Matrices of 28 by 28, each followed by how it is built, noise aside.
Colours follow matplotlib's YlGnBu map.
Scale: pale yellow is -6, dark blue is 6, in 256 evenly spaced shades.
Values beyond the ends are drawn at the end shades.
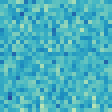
repeating columns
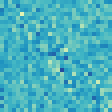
banded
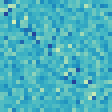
banded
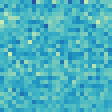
repeating columns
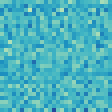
repeating columns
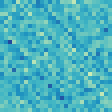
Toeplitz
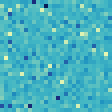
sparse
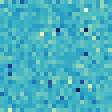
sparse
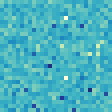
sparse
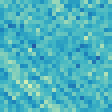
Toeplitz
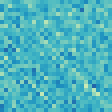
Toeplitz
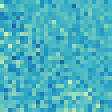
lower triangular
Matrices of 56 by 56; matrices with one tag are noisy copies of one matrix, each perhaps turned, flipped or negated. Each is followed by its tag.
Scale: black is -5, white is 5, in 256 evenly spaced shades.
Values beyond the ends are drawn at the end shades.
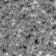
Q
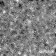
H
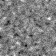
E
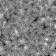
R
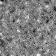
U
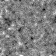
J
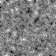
R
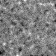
H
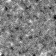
U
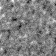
Q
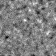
E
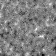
Q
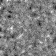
R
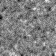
U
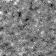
Q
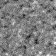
Q
